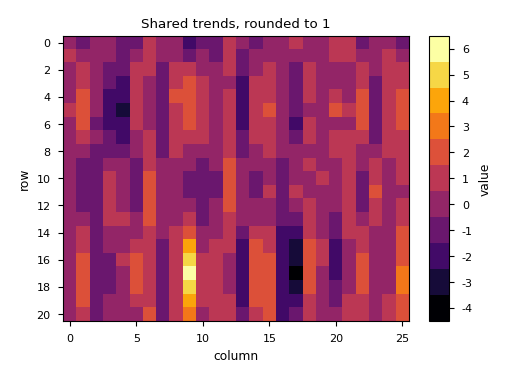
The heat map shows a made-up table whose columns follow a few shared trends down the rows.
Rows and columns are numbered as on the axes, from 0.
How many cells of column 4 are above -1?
12
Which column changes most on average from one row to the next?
9
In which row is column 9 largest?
17
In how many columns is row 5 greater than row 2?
10
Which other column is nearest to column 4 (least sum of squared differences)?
3
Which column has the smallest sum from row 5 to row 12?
4
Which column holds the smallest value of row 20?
16
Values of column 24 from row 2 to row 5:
1 1 1 1
